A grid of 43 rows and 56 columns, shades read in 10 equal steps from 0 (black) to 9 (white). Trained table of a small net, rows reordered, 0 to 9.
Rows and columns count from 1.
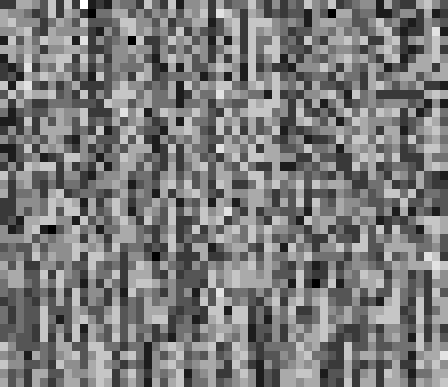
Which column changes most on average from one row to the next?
48
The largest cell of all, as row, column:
1, 11
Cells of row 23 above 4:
27
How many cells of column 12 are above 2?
29
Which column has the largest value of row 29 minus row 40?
52
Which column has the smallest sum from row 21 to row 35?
23
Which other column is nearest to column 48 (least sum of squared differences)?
33
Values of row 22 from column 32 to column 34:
6 6 4
